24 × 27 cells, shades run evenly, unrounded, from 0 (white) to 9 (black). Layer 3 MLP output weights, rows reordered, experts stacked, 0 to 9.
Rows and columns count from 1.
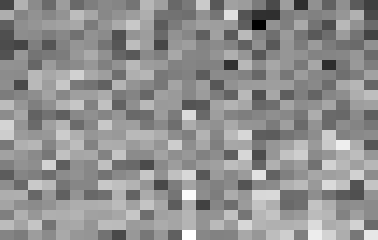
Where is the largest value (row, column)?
3, 19
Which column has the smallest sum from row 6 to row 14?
18
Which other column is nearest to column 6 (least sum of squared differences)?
7
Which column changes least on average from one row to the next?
16
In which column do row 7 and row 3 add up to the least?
10
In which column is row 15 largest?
27
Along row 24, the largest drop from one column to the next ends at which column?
14
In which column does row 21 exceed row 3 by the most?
15
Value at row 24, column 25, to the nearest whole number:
3
